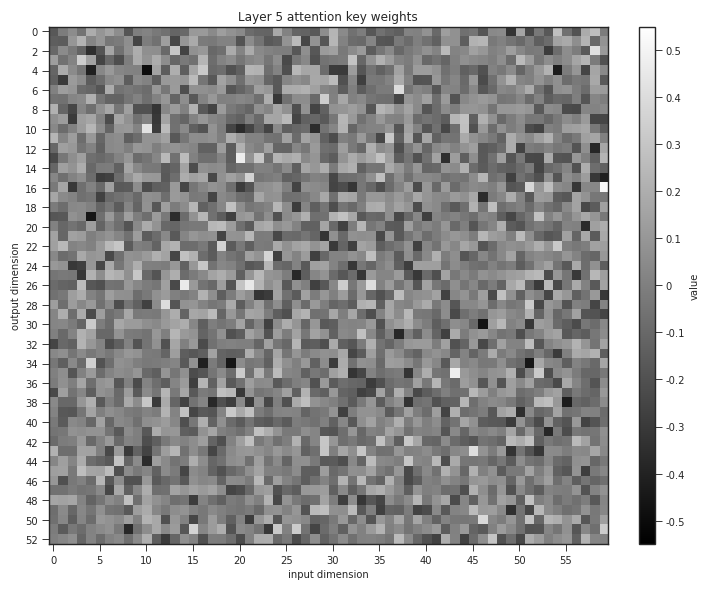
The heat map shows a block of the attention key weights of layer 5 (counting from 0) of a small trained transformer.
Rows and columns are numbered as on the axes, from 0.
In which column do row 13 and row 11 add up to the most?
20
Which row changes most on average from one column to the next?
26
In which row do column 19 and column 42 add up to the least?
34
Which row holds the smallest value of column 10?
4
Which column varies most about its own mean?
51
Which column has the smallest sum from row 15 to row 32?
5
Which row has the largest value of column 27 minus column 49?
19
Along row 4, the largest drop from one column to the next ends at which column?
54
